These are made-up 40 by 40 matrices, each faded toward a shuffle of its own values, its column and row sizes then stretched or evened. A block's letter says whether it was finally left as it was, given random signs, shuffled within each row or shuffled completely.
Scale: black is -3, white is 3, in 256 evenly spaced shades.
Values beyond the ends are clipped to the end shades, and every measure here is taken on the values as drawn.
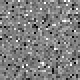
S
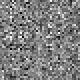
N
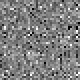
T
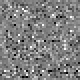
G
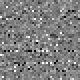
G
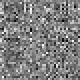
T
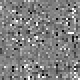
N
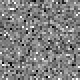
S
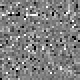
N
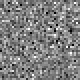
S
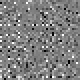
T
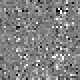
N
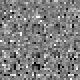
T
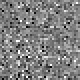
N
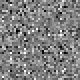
N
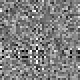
T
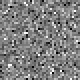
S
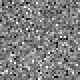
S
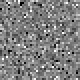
S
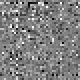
N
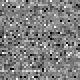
G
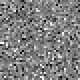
S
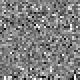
G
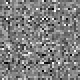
N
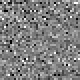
G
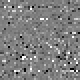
G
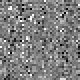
N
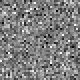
S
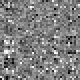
T
